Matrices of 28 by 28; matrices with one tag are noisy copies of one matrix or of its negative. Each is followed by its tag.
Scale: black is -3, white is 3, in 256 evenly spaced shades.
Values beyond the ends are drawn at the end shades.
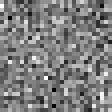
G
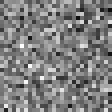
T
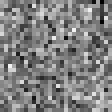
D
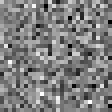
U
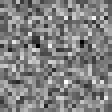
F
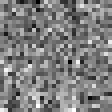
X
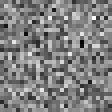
F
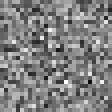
F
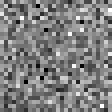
T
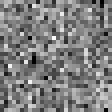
D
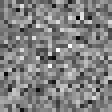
U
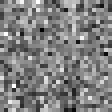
X
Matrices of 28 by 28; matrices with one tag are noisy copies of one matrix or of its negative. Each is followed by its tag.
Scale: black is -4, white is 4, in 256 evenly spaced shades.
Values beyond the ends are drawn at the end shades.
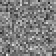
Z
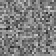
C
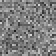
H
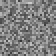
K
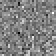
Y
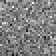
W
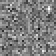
C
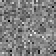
Y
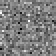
C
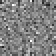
Y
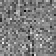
Y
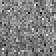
W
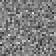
H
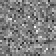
Z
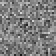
K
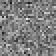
K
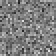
H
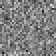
Z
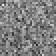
W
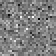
C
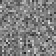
Y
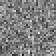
Y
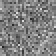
H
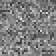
C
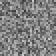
Y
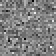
C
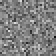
Z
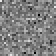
K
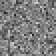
Z
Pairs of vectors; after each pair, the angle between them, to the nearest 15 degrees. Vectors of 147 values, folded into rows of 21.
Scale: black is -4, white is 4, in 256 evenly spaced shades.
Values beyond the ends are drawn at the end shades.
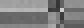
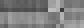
165 degrees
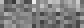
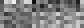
165 degrees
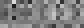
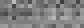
30 degrees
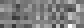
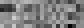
150 degrees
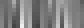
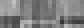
60 degrees
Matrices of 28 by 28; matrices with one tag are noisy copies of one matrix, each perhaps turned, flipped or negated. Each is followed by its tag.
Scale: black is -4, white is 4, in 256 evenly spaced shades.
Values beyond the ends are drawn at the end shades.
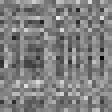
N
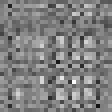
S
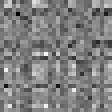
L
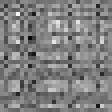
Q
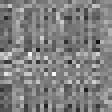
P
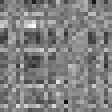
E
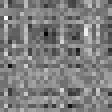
E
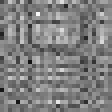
N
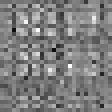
S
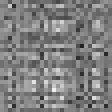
Q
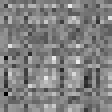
E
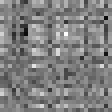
E
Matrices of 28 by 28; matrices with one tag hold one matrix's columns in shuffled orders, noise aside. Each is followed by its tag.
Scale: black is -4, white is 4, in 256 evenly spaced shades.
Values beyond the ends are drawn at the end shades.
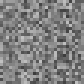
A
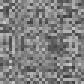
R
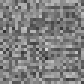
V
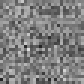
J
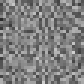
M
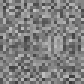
R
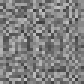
R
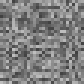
V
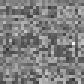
J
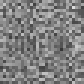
R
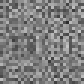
R
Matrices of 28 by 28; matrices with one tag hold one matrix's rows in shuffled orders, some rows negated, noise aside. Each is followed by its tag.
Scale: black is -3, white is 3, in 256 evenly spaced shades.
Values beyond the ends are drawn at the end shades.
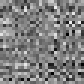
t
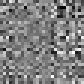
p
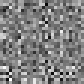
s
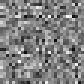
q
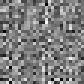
s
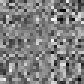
p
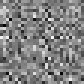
s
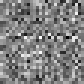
q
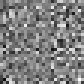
p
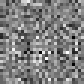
q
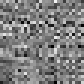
t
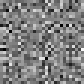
s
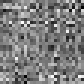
t
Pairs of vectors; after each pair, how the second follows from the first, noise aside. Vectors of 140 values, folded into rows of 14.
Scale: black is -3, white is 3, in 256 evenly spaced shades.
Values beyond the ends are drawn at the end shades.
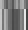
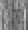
shrunk.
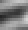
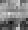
wrapped around.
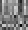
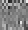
wrapped around, negated, partly zeroed.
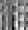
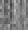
reversed, negated, shrunk.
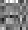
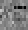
wrapped around, negated, partly zeroed.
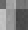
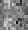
wrapped around, negated, partly zeroed.
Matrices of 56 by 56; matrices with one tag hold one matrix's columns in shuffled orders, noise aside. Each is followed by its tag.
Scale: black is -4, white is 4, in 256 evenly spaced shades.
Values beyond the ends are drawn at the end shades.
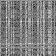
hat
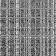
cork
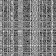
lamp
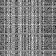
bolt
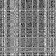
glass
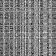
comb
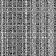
comb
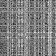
comb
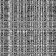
lamp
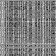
hat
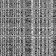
cork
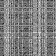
comb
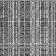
hat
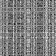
comb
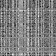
glass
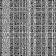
comb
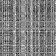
lamp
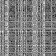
lamp
